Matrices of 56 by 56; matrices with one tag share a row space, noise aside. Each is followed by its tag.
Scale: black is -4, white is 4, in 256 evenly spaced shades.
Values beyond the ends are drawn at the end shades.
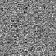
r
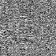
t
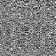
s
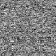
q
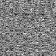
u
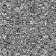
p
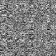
t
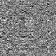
t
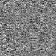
p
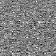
q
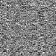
p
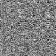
s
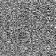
s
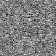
u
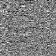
t
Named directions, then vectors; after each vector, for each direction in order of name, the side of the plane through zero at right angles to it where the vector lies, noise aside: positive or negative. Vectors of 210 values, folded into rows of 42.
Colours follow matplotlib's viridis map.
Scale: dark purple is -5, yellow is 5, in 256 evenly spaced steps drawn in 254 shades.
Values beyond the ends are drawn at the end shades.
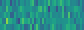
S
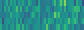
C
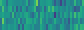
negative, negative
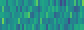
negative, negative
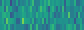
negative, positive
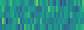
negative, negative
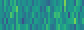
positive, negative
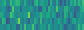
negative, negative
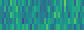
positive, negative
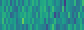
negative, positive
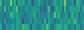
positive, negative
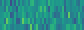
negative, positive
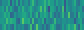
negative, positive
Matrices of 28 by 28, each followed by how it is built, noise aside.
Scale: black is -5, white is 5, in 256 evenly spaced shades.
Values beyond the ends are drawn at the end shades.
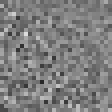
lower triangular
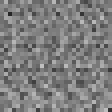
repeating columns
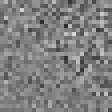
upper triangular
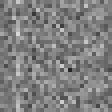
repeating rows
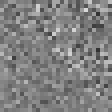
upper triangular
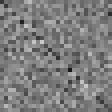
diagonal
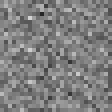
repeating rows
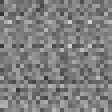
repeating columns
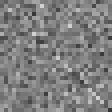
diagonal
